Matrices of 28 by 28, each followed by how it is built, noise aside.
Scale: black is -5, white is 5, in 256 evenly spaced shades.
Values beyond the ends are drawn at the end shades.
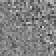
upper triangular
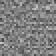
blocks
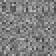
blocks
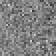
noise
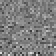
uneven rows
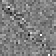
banded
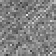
Hankel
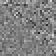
upper triangular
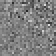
upper triangular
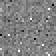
sparse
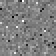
sparse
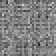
blocks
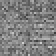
blocks
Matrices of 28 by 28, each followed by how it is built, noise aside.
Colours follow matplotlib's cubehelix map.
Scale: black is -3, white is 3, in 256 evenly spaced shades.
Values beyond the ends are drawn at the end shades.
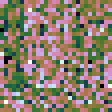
low rank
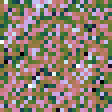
Hankel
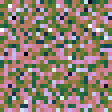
repeating columns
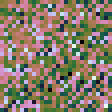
Hankel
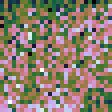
smooth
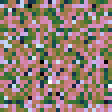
repeating columns
